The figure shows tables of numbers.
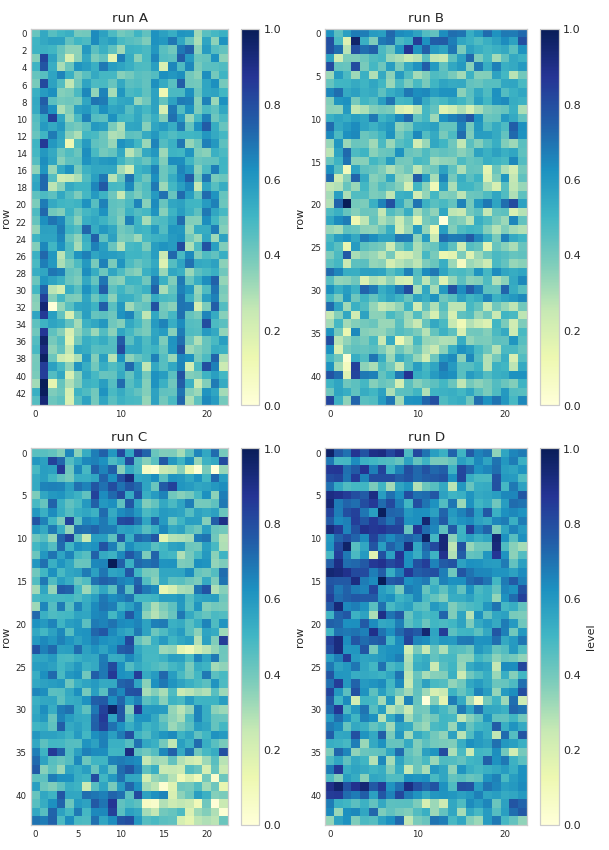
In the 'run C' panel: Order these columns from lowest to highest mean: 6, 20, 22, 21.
21, 22, 20, 6
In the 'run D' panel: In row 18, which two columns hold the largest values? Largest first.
1, 0
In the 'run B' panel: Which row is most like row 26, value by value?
9
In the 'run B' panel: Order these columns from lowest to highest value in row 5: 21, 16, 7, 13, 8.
21, 7, 13, 16, 8
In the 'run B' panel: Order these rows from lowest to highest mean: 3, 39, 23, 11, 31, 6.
23, 3, 39, 6, 31, 11
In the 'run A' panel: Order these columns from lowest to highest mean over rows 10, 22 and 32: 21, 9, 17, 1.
9, 21, 17, 1
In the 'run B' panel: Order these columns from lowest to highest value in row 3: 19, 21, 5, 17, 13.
13, 19, 17, 5, 21
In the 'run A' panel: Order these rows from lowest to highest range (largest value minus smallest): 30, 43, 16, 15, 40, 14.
15, 14, 16, 30, 40, 43
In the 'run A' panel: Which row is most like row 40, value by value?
6
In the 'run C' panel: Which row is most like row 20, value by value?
26
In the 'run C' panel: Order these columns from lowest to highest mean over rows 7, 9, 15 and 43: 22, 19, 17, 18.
18, 19, 17, 22
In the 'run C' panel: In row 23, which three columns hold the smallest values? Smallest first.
18, 17, 19
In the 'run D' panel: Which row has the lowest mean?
29
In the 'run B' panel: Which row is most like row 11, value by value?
12
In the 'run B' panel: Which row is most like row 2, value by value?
40
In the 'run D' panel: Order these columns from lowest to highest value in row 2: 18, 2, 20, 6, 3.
20, 18, 2, 3, 6
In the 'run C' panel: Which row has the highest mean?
4
